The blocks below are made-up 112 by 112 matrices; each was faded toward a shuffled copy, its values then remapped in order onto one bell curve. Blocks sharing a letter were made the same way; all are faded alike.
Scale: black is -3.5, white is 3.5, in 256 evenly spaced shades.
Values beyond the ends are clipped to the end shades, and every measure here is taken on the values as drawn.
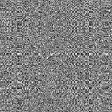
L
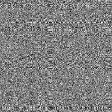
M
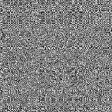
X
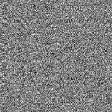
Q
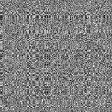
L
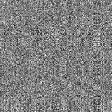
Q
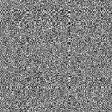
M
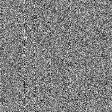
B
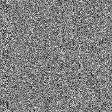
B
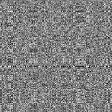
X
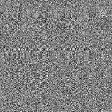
Q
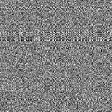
X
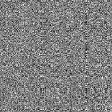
M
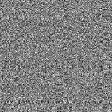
Q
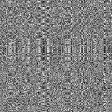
L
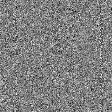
B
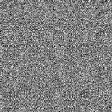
Q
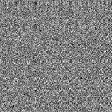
Q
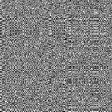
L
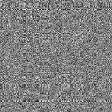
X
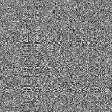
M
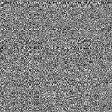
M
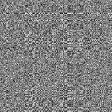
X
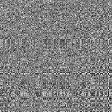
X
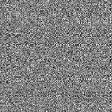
M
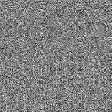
Q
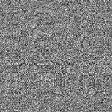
Q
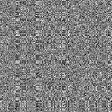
L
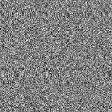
Q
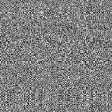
M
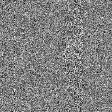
B
